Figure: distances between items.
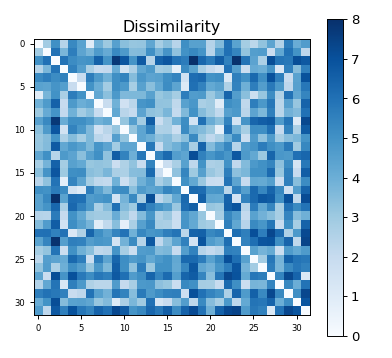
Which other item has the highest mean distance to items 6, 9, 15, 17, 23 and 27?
2
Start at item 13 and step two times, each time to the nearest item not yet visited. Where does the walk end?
26
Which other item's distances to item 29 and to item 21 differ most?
10
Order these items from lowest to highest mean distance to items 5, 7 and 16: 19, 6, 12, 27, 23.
19, 6, 12, 23, 27
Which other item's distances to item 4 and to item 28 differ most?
22
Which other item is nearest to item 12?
14
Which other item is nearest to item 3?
16
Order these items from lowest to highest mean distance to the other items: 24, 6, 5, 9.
24, 6, 5, 9
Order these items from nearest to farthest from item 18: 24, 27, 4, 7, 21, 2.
21, 7, 24, 4, 27, 2
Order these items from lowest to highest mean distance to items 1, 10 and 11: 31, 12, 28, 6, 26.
28, 6, 12, 26, 31
